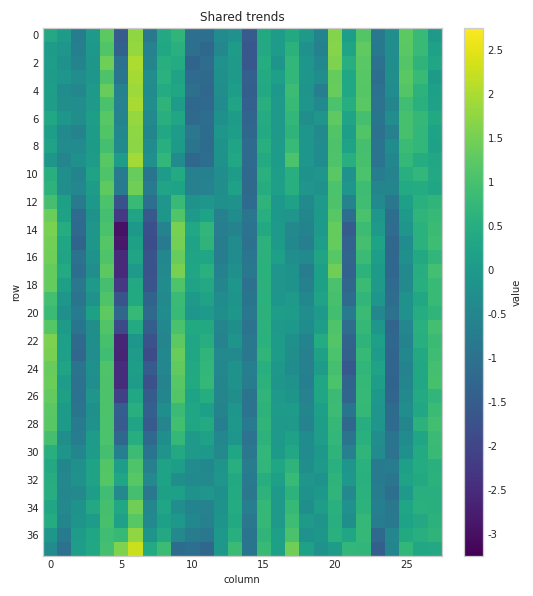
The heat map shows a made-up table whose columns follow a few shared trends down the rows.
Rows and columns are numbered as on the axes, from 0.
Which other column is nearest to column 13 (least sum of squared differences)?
3
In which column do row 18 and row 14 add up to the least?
5
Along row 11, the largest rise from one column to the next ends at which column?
6
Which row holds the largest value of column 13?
37
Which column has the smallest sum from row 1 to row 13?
14
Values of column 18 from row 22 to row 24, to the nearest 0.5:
-0.5 -0.5 -0.5
